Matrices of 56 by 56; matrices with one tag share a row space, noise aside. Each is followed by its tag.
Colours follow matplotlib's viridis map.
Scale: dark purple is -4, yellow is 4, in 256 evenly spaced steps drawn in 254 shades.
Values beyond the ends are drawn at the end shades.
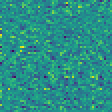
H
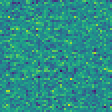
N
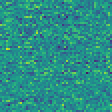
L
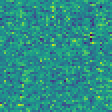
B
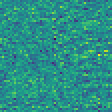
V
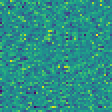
H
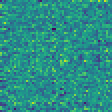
V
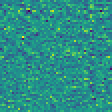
B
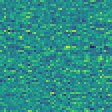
B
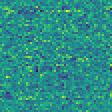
L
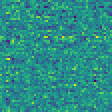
N
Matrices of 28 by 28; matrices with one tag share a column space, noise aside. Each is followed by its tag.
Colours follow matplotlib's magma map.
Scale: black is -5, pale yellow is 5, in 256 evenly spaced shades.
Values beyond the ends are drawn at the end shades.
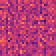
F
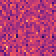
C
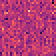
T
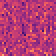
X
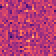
C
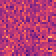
C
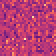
C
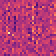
X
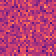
C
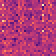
F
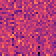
T
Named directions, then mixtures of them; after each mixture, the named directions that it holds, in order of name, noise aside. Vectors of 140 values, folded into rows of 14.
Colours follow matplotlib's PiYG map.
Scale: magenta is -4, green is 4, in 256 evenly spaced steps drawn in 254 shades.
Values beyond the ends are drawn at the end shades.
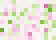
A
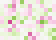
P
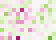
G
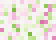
A, P.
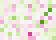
A, P.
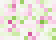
P.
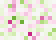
P.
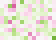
P.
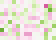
A.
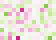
G.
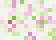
P.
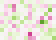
A, P.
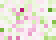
A, G.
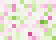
A, P.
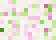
A.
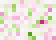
A, P.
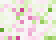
A, G.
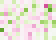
A.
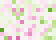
A, G.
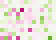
G.
